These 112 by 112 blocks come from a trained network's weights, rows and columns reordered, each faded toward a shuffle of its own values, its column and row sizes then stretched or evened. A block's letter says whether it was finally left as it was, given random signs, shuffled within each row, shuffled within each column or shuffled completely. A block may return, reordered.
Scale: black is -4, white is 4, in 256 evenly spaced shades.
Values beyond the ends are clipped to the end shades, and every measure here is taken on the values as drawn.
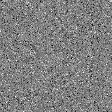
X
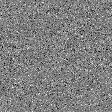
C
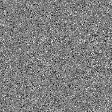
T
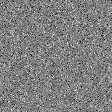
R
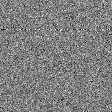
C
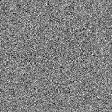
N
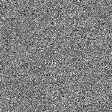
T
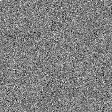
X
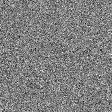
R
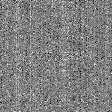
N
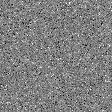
R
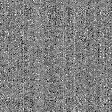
N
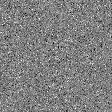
R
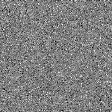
T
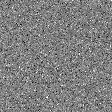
R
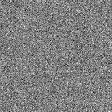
N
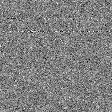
C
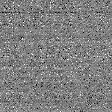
N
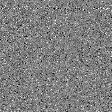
T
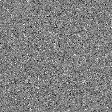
T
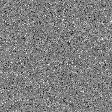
C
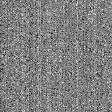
N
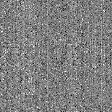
N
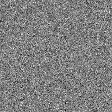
X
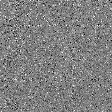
T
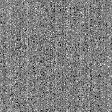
N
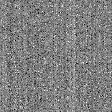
N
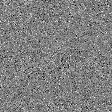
C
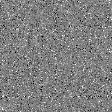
T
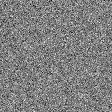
R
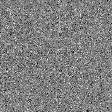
T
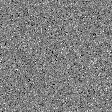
R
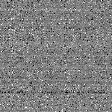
N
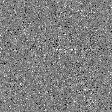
T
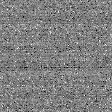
N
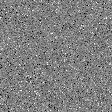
R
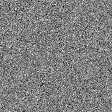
R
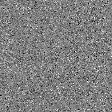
T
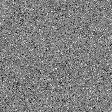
R
